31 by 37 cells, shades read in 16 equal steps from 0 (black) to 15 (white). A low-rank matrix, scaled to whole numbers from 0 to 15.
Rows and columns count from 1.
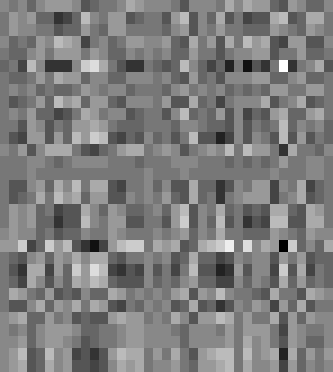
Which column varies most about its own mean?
32
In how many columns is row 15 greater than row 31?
12
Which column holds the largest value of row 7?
7
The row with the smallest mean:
6
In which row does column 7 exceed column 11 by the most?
21
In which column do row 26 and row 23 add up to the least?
25
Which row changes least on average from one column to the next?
15
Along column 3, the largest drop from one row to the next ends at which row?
22
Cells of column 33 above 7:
12
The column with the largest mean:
11
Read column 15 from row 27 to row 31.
9 9 9 10 9
